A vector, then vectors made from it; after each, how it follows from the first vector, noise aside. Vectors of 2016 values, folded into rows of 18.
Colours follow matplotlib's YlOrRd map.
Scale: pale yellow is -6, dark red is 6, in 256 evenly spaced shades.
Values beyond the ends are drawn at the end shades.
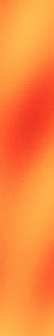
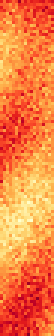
reversed, negated, scaled up.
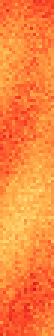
reversed, negated.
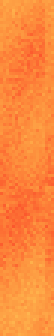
wrapped around, negated, shrunk.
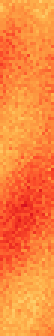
reversed.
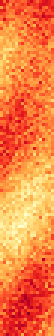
reversed, negated, scaled up.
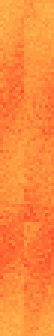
wrapped around, negated, shrunk.
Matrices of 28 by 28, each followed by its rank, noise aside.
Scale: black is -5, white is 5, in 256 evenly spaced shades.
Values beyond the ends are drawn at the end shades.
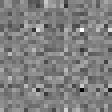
four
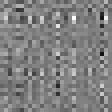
three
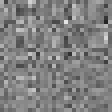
four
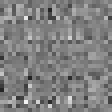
four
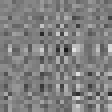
two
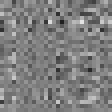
four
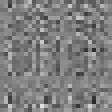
four
